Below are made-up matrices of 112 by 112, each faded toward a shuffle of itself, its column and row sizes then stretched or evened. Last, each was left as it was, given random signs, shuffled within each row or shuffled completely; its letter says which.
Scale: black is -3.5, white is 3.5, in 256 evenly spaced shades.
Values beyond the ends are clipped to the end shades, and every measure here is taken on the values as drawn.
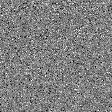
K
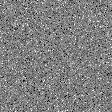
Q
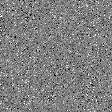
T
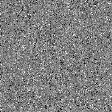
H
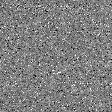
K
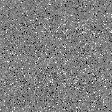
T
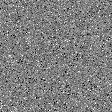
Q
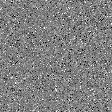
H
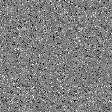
T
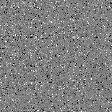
T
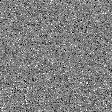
K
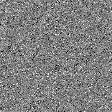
H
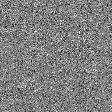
H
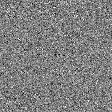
K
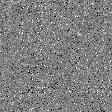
H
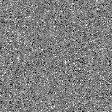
T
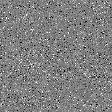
T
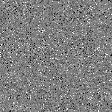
T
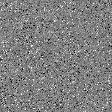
H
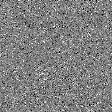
H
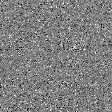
H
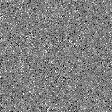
T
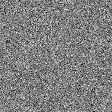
K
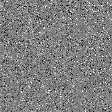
H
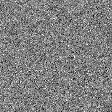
K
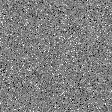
Q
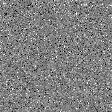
K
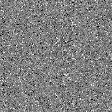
T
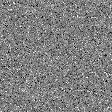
K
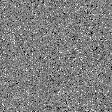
H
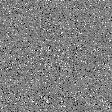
H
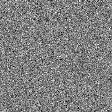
H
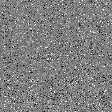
H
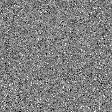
H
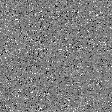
H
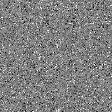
H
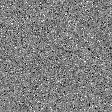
Q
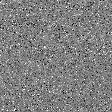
K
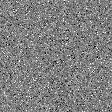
Q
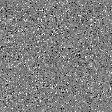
T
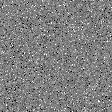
Q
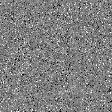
T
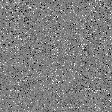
T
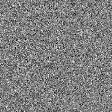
T
